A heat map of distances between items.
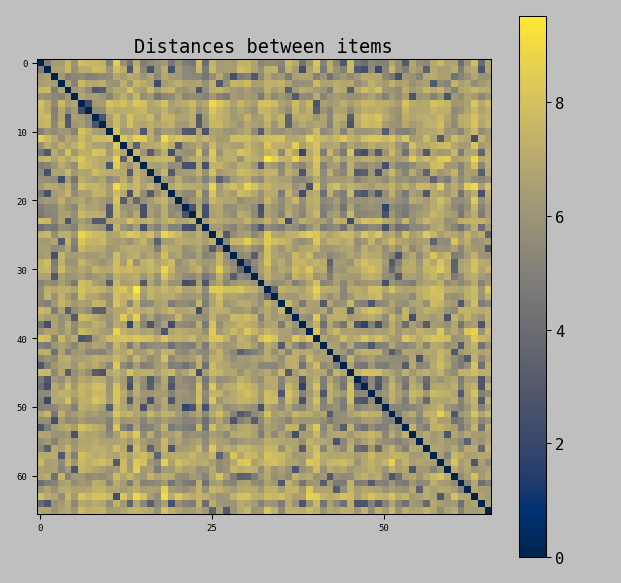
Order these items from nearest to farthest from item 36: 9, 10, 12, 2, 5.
9, 2, 5, 10, 12
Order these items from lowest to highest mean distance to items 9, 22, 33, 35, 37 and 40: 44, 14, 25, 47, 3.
44, 47, 3, 25, 14
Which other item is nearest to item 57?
3
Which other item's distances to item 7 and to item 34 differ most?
6
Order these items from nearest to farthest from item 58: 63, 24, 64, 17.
63, 17, 64, 24
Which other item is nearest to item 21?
50
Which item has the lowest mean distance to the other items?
24
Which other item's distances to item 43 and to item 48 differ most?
55
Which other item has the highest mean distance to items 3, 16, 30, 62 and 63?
18
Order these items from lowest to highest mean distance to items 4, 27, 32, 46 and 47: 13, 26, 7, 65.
13, 65, 26, 7
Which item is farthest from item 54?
14
